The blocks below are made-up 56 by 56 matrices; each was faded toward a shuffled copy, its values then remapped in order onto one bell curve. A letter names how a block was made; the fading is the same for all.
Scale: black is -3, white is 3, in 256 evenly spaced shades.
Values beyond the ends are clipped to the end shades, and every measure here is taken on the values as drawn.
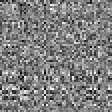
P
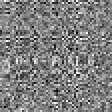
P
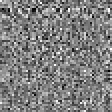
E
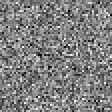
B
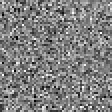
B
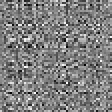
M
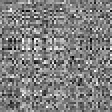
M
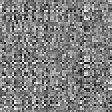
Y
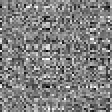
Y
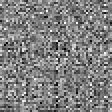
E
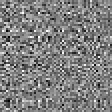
Y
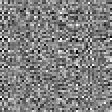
M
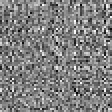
Y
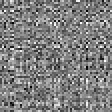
P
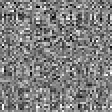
E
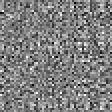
E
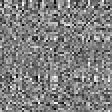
E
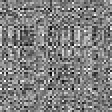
M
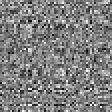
P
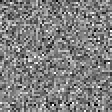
B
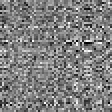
Y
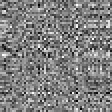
Y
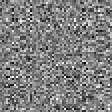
E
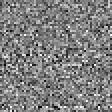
B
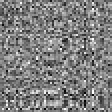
P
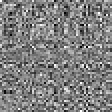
Y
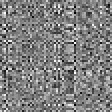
M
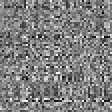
Y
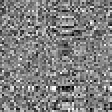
Y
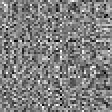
P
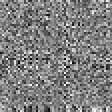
E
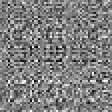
Y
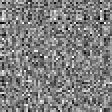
E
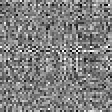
Y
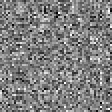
E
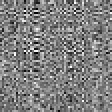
M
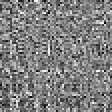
E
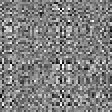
M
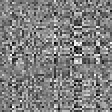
M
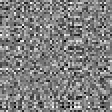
Y
